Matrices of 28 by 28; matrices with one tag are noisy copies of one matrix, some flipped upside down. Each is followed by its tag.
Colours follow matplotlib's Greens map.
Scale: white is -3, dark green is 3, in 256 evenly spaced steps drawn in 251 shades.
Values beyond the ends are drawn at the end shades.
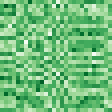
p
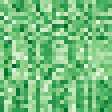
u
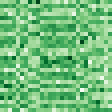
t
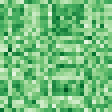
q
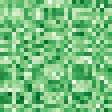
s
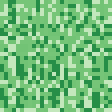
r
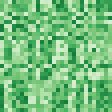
u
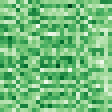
t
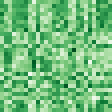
u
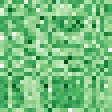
q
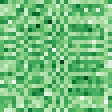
p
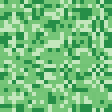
s
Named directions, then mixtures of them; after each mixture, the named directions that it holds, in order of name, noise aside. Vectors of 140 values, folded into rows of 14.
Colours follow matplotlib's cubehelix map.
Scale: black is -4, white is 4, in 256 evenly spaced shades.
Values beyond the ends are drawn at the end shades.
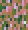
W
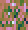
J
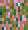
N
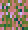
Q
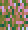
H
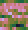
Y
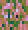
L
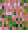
N, Q, Y.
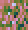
J.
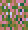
L, N, Q.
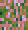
N.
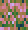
J, Y.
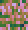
H, Y.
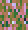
J, W.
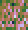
J.
